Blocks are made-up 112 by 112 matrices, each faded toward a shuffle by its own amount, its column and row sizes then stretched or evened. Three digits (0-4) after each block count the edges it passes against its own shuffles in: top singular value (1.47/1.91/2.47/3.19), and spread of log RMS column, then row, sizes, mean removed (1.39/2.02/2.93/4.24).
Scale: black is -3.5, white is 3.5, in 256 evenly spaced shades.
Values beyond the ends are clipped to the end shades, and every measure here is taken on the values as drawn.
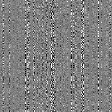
3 4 0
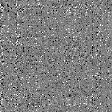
2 2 1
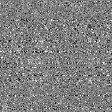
2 0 3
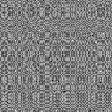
4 2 1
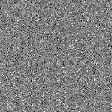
2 1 0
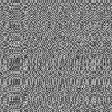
4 1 1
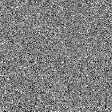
0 1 2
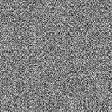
3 1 0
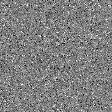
0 1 1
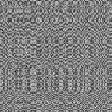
4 0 3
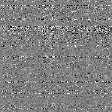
1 2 4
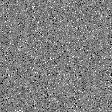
1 1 0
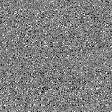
2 0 2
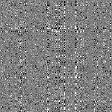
3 3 2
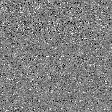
0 0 2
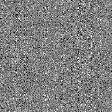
2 2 0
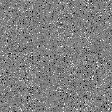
1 2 0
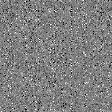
1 2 1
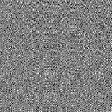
3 1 1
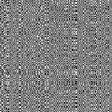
4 4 0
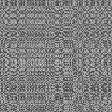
4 2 2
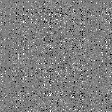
0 3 2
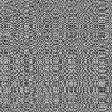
4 0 3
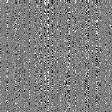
3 4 1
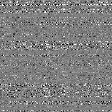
0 1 4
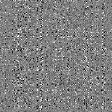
2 3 2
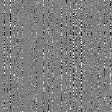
3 4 0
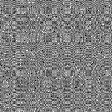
4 1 1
